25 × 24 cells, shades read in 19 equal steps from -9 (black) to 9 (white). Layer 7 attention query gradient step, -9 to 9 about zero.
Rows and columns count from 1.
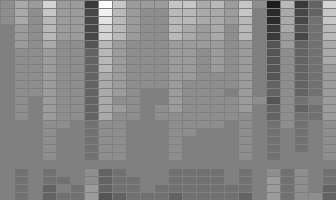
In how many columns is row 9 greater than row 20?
18
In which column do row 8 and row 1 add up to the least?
20
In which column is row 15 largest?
8
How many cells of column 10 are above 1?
5
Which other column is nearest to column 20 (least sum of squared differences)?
7
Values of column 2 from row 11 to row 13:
1 1 1
